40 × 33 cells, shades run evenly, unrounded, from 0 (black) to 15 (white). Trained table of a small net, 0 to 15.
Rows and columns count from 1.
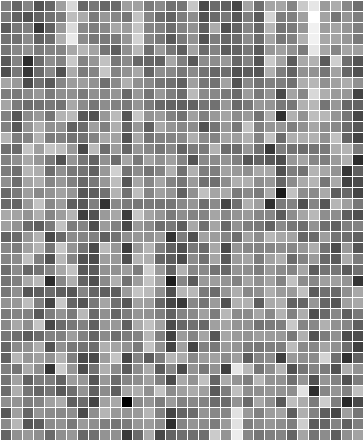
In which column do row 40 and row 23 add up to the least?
12
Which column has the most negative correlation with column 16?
14
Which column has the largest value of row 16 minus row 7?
3
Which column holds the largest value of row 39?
22
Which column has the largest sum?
13
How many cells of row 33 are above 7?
23
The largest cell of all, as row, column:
2, 29
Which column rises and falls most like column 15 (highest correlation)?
27
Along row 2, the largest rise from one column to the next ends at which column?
25
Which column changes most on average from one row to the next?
32
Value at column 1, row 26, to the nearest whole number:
7
